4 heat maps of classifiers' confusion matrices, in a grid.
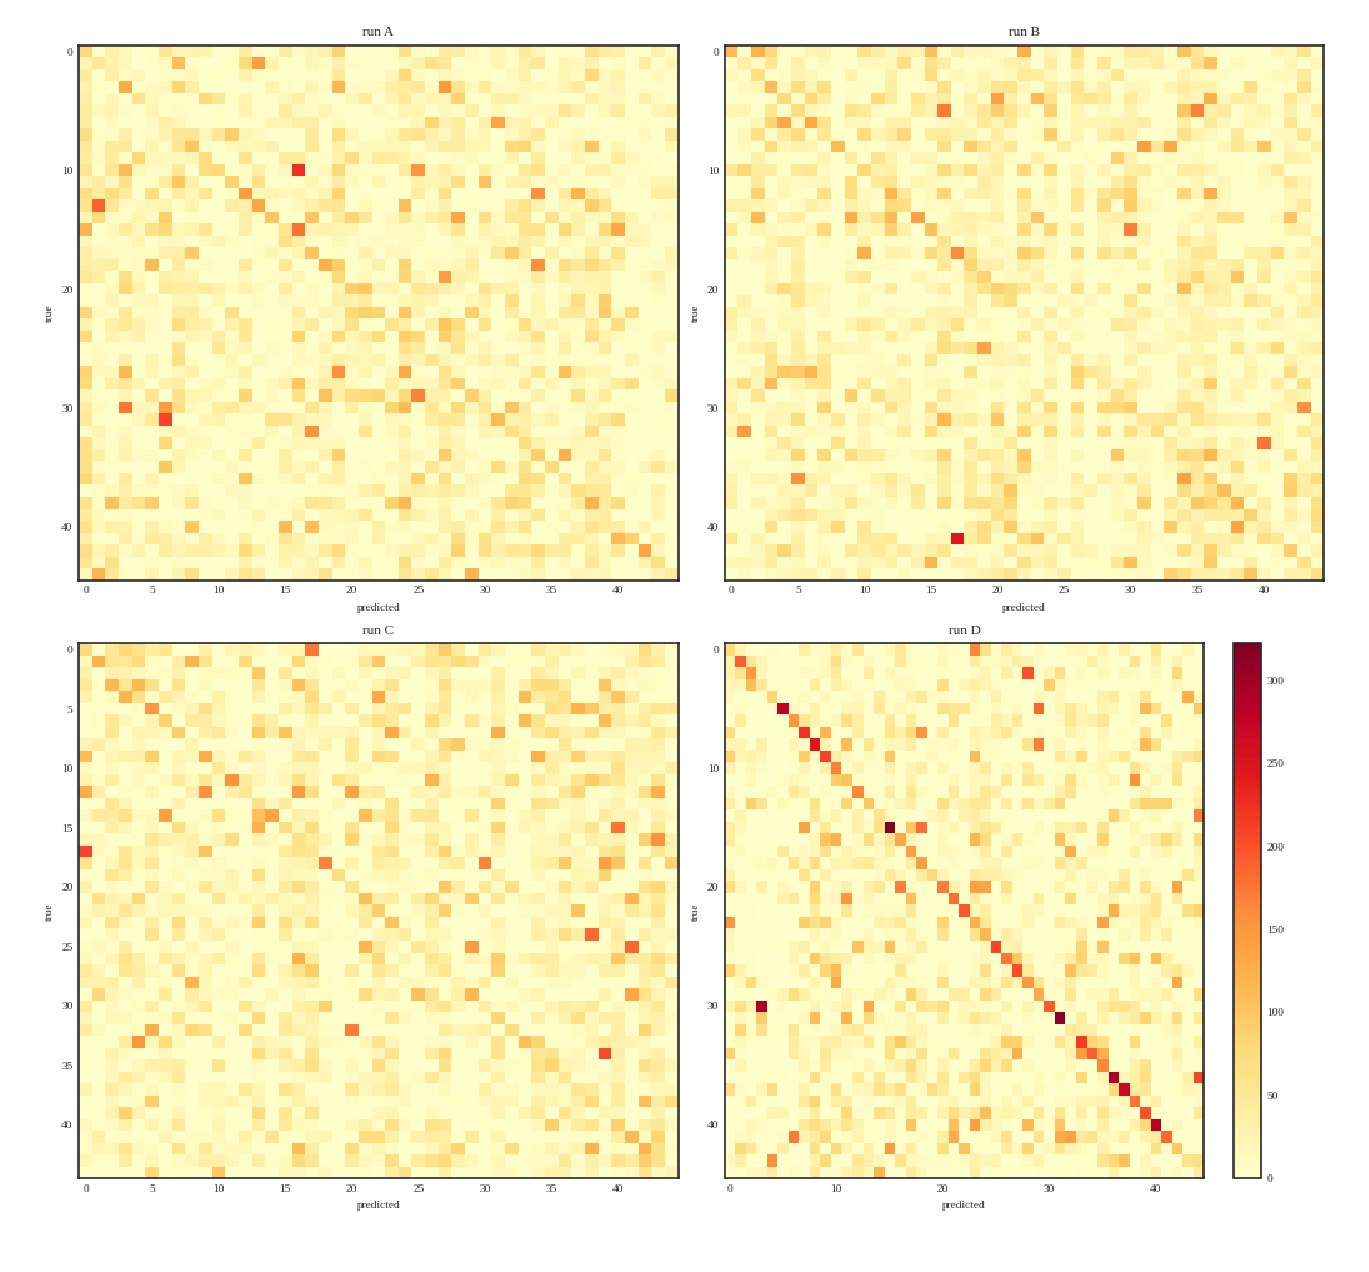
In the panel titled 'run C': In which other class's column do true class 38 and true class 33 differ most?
4
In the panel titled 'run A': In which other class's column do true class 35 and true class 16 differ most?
6
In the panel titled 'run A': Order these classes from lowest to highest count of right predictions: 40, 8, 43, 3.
40, 43, 8, 3
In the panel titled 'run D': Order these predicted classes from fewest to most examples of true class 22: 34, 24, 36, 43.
34, 24, 43, 36
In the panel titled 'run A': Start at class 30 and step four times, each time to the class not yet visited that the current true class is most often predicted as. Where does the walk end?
24
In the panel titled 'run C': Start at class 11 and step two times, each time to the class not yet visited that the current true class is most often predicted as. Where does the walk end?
16
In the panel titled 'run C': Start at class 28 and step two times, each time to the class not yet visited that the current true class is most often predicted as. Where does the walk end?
27
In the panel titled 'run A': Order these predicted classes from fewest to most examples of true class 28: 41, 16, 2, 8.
8, 2, 41, 16
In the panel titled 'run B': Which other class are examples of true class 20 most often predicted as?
34
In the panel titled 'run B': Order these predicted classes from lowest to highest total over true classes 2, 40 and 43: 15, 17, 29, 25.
25, 17, 29, 15
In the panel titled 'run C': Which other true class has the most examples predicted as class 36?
18
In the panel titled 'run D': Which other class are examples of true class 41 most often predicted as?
6
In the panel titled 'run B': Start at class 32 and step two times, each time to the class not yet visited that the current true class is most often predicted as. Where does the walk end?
36
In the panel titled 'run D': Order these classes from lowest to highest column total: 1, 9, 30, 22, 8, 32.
30, 22, 1, 32, 9, 8
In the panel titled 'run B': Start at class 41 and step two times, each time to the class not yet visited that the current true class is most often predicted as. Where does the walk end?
10
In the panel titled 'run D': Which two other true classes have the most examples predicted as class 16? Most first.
20, 33
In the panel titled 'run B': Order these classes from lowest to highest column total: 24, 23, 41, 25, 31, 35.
25, 41, 23, 31, 24, 35
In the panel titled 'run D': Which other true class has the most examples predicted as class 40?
26
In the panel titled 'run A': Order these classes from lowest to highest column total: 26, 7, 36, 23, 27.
23, 26, 36, 7, 27
